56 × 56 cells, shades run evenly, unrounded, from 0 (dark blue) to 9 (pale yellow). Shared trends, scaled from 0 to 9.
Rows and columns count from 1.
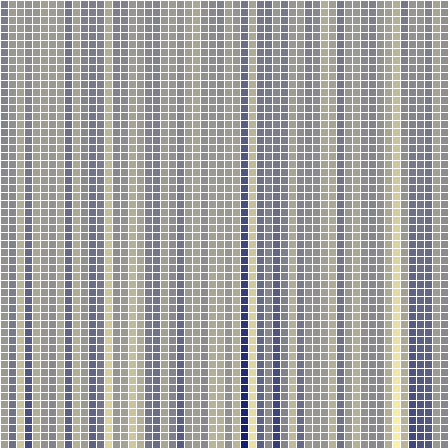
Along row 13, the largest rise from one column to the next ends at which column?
32
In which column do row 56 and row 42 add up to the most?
50
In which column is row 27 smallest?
31
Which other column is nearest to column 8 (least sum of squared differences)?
5
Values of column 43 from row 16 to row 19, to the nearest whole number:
4 4 4 4
